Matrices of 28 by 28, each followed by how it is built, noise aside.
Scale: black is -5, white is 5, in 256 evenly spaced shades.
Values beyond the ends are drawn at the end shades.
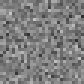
noise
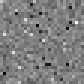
sparse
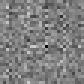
low rank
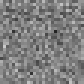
repeating columns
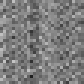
repeating rows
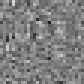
low rank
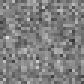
blocks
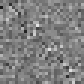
block diagonal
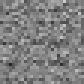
blocks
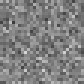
repeating columns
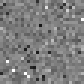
sparse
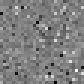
sparse
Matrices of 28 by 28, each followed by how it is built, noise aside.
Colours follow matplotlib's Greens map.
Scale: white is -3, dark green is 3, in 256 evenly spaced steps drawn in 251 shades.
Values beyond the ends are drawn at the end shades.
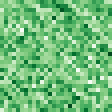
Toeplitz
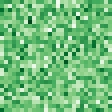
noise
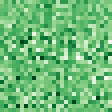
uneven rows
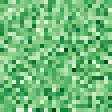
noise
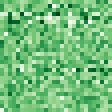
uneven rows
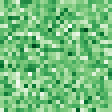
noise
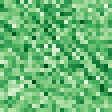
Toeplitz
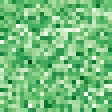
noise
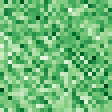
Toeplitz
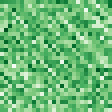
Toeplitz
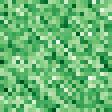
Toeplitz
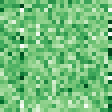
uneven columns
